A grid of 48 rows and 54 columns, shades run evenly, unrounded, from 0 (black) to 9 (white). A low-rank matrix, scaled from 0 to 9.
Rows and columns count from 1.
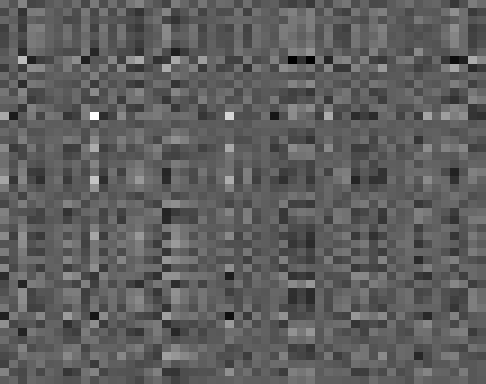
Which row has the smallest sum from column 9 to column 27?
7
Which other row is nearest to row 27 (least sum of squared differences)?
41
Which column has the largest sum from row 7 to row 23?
11
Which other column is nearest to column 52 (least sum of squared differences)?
10
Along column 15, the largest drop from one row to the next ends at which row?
9
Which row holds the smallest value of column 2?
15
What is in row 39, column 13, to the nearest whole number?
4
